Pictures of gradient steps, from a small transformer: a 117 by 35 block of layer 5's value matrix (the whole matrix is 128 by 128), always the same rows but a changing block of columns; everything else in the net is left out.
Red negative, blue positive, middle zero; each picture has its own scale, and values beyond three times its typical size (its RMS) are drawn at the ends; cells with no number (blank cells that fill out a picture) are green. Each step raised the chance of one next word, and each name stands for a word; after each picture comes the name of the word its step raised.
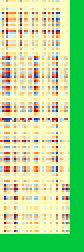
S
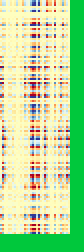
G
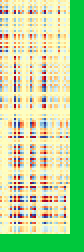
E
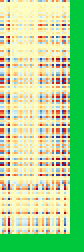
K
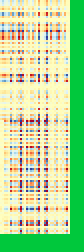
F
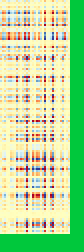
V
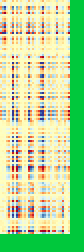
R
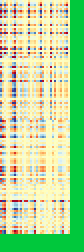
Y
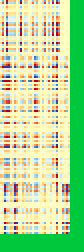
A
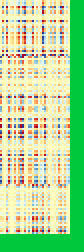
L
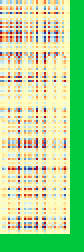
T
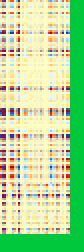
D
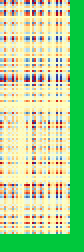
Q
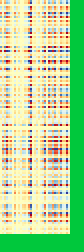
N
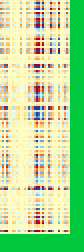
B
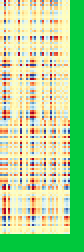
K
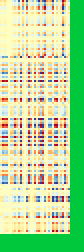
E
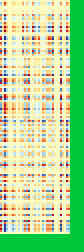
F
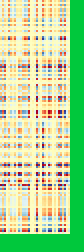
K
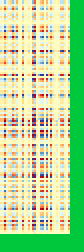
F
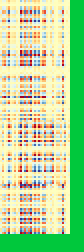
L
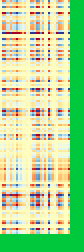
D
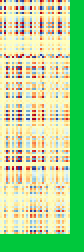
R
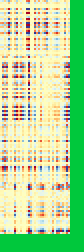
R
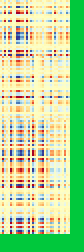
L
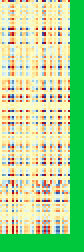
A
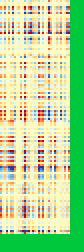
R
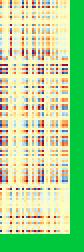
B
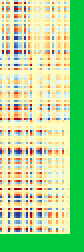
B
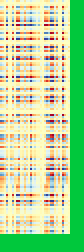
V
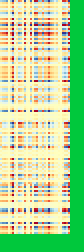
A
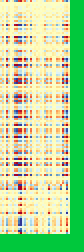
K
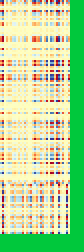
Q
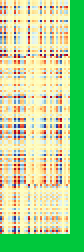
L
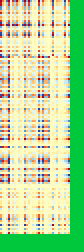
G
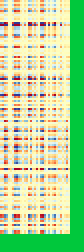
G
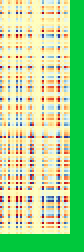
E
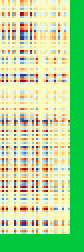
F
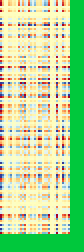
G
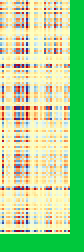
B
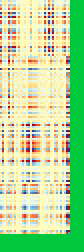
N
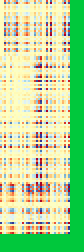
A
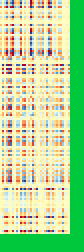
B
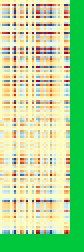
Y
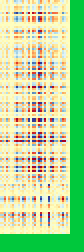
S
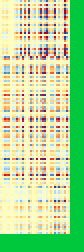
Y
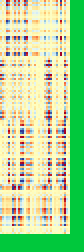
K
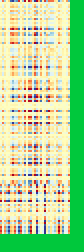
A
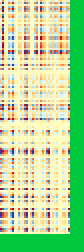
B
